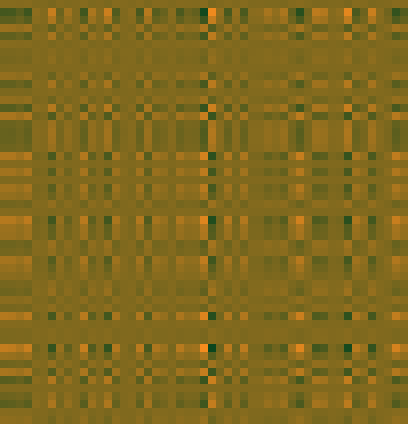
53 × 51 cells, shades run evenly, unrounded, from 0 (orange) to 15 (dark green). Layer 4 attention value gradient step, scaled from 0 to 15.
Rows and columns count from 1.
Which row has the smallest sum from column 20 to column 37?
44
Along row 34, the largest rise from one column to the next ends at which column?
27
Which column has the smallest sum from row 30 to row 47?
26
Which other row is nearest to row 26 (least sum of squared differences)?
32
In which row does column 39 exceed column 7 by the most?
2
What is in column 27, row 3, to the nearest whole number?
3
